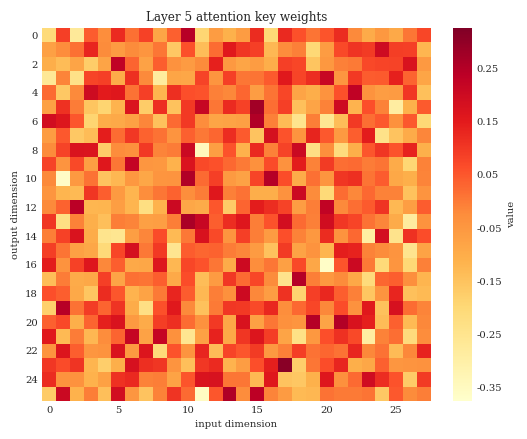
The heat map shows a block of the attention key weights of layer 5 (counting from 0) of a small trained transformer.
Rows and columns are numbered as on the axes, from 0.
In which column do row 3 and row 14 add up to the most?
20
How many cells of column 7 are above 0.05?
5
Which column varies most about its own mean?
11
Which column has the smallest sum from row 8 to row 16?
26
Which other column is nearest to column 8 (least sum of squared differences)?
12
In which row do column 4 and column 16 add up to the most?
7
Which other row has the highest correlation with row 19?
25
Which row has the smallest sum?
6
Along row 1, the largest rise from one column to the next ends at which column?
10
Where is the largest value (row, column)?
23, 17
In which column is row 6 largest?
15
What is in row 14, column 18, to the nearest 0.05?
0
